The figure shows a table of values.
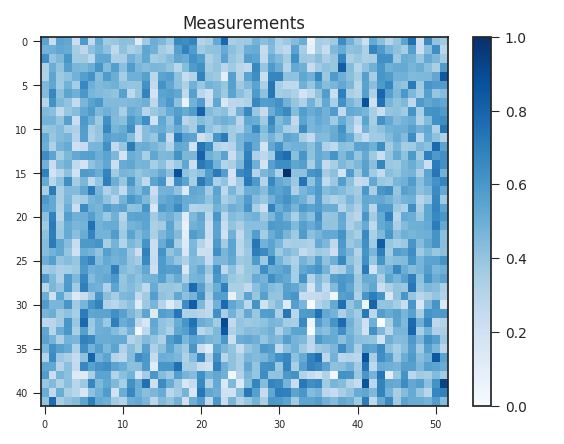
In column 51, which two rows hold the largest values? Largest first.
39, 4
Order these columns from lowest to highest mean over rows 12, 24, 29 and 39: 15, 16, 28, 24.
24, 16, 28, 15
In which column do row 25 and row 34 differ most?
43
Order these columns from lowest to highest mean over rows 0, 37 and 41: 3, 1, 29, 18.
18, 3, 1, 29
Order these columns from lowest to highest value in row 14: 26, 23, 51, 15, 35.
23, 15, 35, 51, 26
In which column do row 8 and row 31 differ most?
20
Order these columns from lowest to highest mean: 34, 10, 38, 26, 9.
34, 10, 9, 26, 38
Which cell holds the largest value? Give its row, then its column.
15, 31
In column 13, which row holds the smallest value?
32
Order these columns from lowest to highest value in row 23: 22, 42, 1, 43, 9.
42, 9, 22, 1, 43
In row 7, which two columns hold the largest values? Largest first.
41, 43
